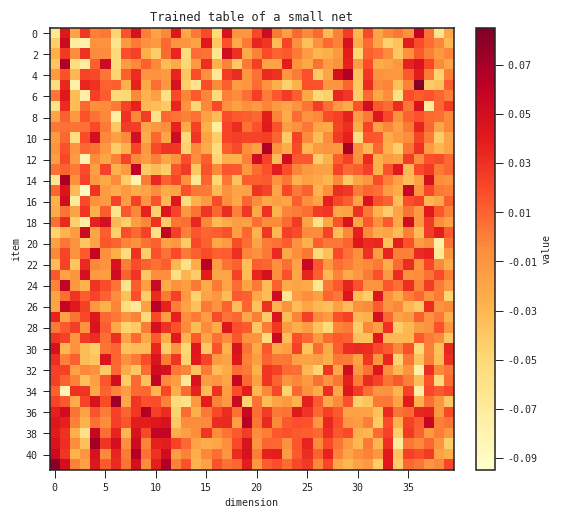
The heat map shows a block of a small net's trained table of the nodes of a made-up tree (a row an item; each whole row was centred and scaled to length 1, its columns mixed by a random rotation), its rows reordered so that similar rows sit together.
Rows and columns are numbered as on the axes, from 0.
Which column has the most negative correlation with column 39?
4
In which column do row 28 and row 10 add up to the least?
30
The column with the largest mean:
1
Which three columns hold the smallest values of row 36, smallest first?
12, 32, 14
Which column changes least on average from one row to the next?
24
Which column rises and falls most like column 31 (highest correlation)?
39
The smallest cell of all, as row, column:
15, 3
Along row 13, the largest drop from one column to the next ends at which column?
9
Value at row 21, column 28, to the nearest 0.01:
0.02
